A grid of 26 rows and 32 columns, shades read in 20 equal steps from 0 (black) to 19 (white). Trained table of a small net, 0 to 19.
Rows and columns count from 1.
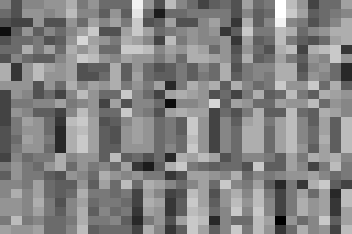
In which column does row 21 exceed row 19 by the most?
14
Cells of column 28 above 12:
3
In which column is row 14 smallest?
6
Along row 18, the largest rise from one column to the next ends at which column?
17
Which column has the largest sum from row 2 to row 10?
26
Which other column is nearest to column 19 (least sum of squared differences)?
30
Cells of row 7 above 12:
6
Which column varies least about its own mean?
25
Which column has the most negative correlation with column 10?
27
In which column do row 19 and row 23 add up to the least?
13
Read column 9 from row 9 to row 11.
6 12 11
